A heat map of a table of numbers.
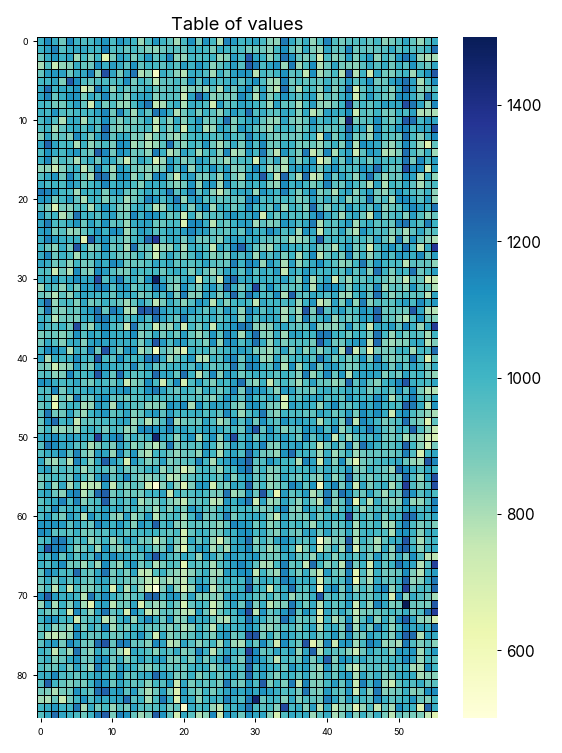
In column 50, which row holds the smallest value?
76
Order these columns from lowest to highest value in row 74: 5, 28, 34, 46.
46, 34, 28, 5
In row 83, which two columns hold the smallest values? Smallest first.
19, 3
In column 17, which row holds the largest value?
83
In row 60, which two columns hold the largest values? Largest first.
43, 51
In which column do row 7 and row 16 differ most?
54
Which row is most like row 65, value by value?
44
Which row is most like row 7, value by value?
23
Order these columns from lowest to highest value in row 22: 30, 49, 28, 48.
48, 49, 28, 30
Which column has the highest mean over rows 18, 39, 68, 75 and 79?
29
